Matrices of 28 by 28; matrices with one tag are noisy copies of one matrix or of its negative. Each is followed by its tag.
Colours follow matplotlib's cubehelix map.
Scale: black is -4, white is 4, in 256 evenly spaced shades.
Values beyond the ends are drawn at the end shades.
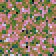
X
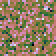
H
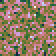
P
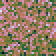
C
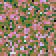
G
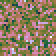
G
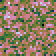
P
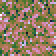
X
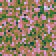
H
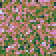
C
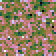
P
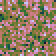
H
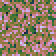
X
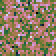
P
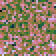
C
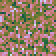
G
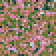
H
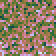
C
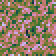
X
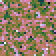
P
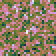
X
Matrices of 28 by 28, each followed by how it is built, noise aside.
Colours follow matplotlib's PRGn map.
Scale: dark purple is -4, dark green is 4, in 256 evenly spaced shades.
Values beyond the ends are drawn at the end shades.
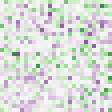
blocks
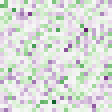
Hankel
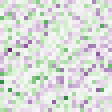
Hankel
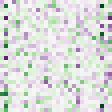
uneven columns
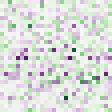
uneven rows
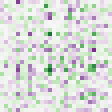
low rank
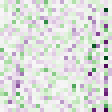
uneven columns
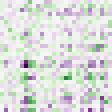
low rank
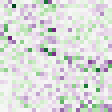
block diagonal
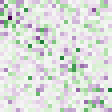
block diagonal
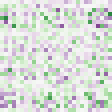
low rank
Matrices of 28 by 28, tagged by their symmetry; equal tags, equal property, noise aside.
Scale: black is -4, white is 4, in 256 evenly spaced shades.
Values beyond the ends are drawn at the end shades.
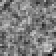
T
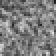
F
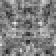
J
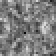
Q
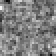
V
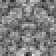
J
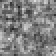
T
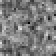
Q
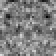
J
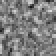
V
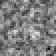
T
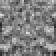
J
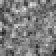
F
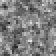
F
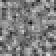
V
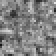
T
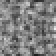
Q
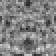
J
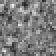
F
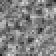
T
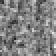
F
